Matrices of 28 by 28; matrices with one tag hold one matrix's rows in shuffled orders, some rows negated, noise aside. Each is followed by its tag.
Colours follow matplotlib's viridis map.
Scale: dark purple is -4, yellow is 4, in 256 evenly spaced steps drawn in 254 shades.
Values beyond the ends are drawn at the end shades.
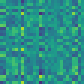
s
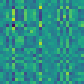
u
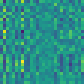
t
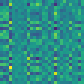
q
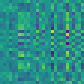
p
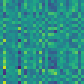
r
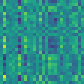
r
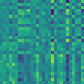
p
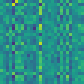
u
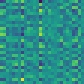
s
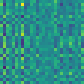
t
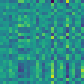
p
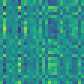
r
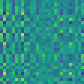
t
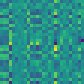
q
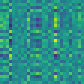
q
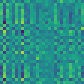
t
